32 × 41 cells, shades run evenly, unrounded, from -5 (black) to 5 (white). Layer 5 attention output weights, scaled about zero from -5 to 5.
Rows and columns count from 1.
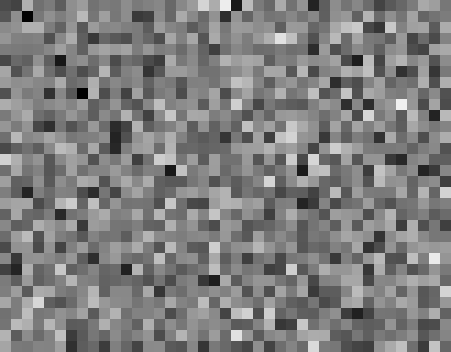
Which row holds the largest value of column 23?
29
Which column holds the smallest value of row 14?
11
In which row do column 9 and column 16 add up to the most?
19
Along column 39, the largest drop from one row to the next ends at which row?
16
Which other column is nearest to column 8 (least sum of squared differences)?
12
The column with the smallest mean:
8
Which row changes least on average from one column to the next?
5
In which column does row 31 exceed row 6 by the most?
6
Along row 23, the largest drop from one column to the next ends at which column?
34
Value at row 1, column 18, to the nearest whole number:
1
